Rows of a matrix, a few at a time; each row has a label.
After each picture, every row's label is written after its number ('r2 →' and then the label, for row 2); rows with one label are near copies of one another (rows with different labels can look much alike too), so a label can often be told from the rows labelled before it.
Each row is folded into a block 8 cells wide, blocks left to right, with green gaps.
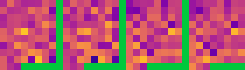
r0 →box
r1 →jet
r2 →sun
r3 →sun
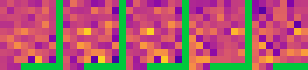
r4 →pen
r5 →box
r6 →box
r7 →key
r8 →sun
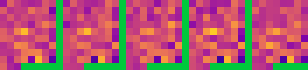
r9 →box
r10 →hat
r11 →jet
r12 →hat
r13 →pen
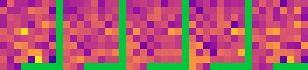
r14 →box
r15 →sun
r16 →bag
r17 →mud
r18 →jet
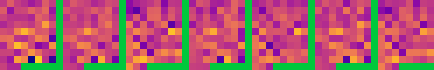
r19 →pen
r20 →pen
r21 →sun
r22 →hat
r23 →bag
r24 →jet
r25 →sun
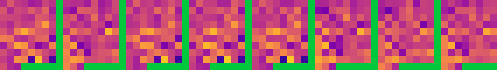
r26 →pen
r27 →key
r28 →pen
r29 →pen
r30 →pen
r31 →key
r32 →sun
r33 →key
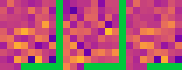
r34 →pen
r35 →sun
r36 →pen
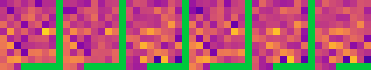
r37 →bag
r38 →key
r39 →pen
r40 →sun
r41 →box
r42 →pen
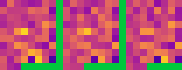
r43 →box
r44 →hat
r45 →jet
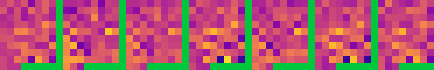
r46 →jet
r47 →key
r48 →key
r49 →pen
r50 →bag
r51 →pen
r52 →box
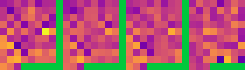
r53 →bag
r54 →sun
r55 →key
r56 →jet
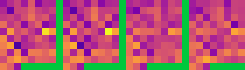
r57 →bag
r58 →bag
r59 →key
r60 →sun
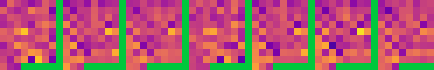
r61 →box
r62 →mud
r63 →bag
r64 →jet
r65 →mud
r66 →bag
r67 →sun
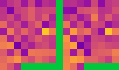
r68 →bag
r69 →key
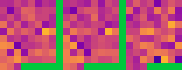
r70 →bag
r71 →key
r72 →jet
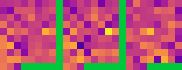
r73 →key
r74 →bag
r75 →box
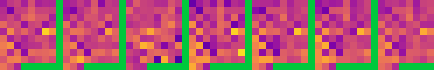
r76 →bag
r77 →sun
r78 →pen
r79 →mud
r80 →key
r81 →key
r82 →key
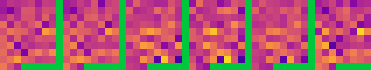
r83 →sun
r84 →sun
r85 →pen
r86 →box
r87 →pen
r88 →bag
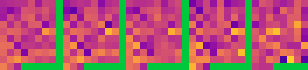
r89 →sun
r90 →sun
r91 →key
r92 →mud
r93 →hat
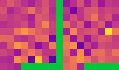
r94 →pen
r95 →bag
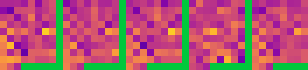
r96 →key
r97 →mud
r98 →bag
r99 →box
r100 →key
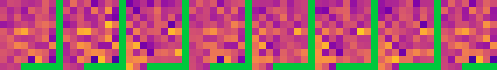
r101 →hat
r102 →jet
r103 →mud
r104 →jet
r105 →key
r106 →key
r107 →sun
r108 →jet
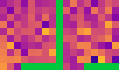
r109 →mud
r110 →jet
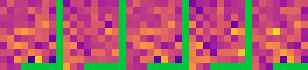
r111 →pen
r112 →mud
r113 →pen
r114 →mud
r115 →box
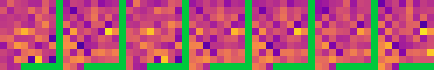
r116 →pen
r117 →bag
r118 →box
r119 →bag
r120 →bag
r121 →sun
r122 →mud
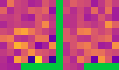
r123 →pen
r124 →jet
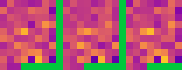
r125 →box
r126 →pen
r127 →box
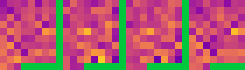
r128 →sun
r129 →box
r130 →hat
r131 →bag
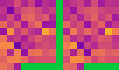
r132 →bag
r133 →bag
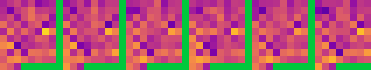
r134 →bag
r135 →mud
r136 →sun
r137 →key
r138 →sun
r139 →sun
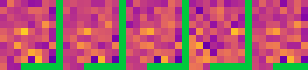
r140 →box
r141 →pen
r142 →hat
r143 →bag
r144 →jet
